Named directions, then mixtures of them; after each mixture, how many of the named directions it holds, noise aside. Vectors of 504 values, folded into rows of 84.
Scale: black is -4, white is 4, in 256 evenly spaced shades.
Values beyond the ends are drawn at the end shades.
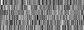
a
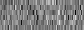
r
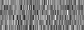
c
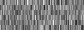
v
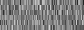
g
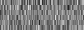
three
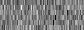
four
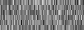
two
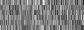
two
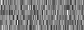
three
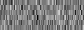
two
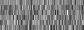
two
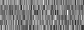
three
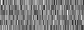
four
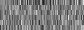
four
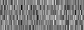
four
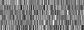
two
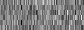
four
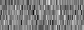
two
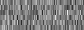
four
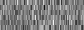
one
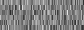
four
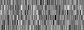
three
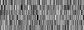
three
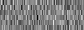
four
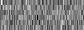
one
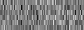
four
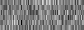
four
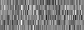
two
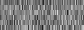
four
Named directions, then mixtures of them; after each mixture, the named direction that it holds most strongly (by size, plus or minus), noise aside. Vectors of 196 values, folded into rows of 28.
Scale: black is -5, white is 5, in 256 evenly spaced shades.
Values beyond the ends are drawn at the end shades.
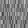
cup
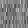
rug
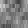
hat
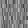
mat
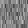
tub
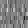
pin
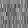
rug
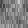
hat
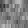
hat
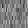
rug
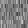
tub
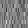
rug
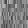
mat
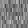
tub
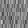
cup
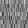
cup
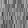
cup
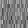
cup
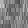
hat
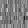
pin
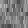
hat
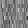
mat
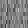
rug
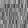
cup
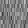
cup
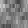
hat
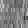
pin
